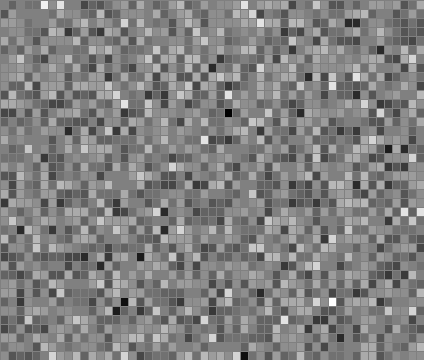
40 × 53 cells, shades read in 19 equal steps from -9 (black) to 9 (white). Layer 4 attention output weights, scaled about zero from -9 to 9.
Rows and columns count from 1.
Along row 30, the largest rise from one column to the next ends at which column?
14
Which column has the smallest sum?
49
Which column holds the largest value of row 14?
32
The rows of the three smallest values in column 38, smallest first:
13, 4, 23
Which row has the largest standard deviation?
34
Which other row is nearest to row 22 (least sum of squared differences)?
39
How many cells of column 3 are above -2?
27
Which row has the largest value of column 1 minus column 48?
12
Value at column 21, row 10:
-2
